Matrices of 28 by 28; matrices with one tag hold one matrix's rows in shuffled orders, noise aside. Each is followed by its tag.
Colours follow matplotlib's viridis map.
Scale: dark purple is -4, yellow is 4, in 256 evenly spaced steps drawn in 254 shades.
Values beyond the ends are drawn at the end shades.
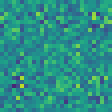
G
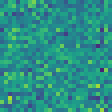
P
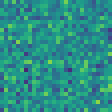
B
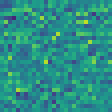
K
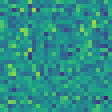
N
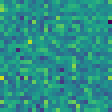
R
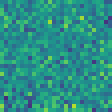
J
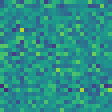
G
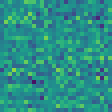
P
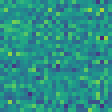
P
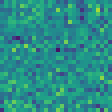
P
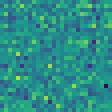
K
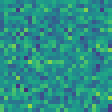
B
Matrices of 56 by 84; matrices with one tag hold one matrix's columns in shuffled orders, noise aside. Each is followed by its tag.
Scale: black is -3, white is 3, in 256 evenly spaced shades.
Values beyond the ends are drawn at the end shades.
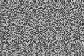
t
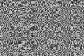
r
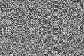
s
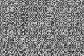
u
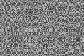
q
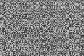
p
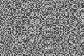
s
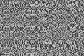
r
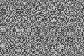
q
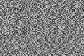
s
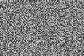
t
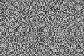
q
